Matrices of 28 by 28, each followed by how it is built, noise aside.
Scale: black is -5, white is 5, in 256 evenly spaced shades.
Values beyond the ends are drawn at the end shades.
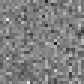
uneven columns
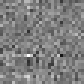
low rank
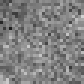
smooth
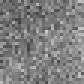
smooth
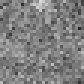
smooth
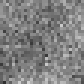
smooth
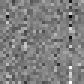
uneven columns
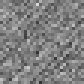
Hankel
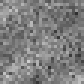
smooth
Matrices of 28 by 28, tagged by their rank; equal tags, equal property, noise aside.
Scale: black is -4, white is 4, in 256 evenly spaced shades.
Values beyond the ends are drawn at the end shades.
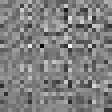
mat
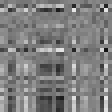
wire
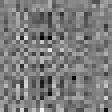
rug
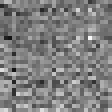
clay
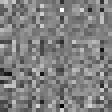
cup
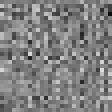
cup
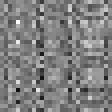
rug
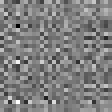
rug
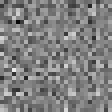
cup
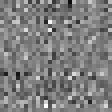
cup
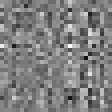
rug
